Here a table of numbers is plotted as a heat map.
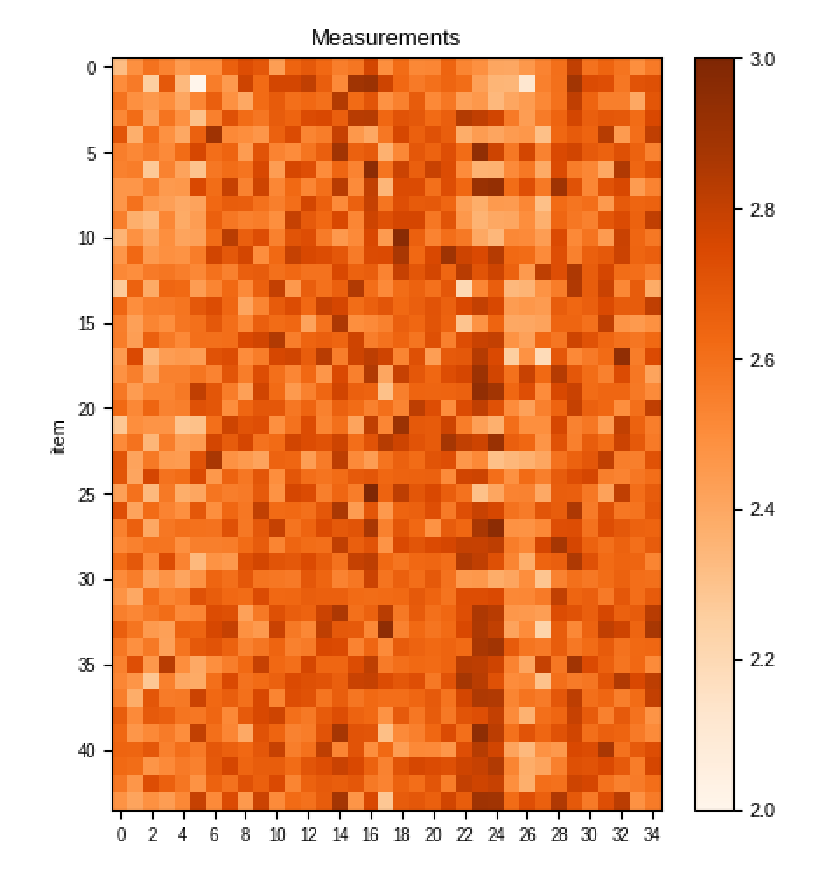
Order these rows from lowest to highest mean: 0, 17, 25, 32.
0, 25, 17, 32
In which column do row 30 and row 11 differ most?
24
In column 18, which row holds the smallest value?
40
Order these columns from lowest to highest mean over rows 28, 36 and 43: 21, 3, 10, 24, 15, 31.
3, 10, 15, 31, 21, 24
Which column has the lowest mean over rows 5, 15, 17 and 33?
27
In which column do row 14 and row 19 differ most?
17
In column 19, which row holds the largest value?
20
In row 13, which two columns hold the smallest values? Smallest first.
22, 0
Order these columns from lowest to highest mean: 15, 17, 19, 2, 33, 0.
2, 0, 17, 33, 15, 19
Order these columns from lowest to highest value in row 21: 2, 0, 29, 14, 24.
0, 24, 2, 29, 14
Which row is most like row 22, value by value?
11
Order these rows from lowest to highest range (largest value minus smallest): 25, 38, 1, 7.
38, 7, 25, 1
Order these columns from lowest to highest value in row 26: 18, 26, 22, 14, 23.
26, 18, 22, 23, 14
